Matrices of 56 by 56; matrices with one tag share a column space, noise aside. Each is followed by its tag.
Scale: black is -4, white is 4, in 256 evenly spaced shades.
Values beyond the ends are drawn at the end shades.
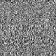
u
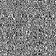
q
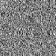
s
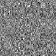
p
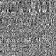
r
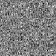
p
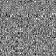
q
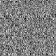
q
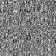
r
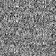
s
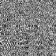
u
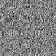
s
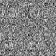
p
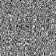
u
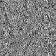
s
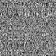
p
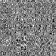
u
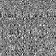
q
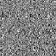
q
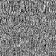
r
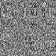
p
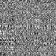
u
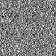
s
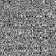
q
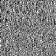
r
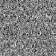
s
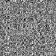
u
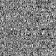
s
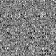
q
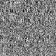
r
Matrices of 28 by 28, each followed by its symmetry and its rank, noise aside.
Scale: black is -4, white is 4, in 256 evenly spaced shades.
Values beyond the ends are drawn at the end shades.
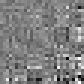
antisymmetric, rank two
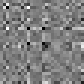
symmetric, rank two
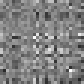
symmetric, rank three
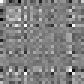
symmetric, rank two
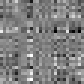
antisymmetric, rank two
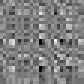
no symmetry, rank two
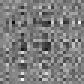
symmetric, rank two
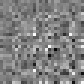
symmetric, rank three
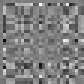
antisymmetric, rank two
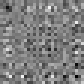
symmetric, rank three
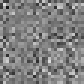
symmetric, rank three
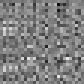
no symmetry, rank three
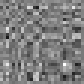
symmetric, rank two
